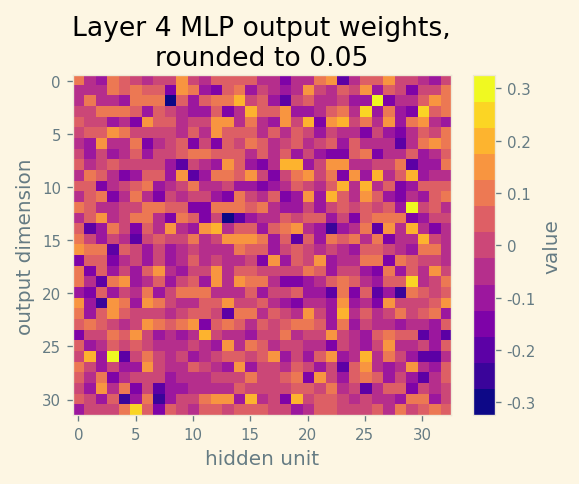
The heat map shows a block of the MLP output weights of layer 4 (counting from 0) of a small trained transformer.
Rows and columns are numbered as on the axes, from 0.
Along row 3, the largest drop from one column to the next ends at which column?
26
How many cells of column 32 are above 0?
17
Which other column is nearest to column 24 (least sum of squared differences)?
16
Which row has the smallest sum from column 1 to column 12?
29
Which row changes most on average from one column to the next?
14
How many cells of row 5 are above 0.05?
4
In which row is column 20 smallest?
28
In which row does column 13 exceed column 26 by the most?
21
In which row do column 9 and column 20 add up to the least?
8
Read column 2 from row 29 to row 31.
0.15 -0.1 0
